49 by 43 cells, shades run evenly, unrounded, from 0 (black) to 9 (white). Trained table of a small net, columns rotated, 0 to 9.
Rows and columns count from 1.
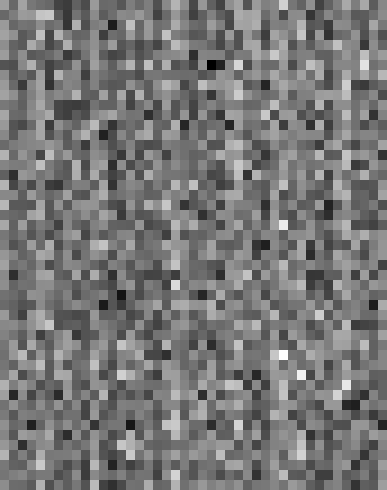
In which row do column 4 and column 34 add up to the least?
43
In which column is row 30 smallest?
14
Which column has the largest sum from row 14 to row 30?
39
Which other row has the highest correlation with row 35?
7
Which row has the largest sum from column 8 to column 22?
25
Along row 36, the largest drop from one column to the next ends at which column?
33
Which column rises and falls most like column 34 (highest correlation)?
15
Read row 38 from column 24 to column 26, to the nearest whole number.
6 3 4
